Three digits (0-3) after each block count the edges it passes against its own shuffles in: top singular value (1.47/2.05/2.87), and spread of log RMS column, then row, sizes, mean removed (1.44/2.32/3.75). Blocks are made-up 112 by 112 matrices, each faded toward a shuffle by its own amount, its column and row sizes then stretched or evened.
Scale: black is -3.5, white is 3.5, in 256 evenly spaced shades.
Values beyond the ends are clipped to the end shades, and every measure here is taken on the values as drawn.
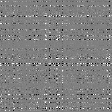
2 2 3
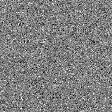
1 0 1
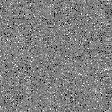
2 1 0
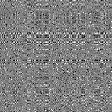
3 1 2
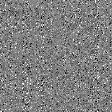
1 2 0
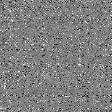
0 1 2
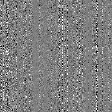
0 3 0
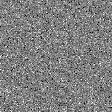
1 0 0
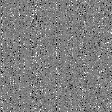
1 2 0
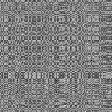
3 1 2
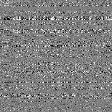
2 0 3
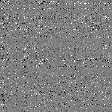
1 1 2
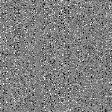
1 2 0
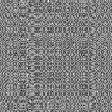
3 0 1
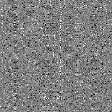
2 1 1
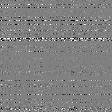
2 1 3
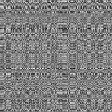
3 0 3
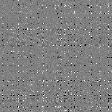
2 2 2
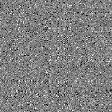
2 1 1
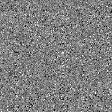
1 1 1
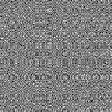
3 0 1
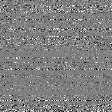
1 0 3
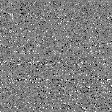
1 0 2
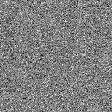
1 0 0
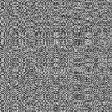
3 2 0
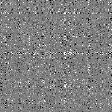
2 2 2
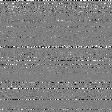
2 0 3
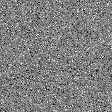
0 0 0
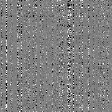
1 3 1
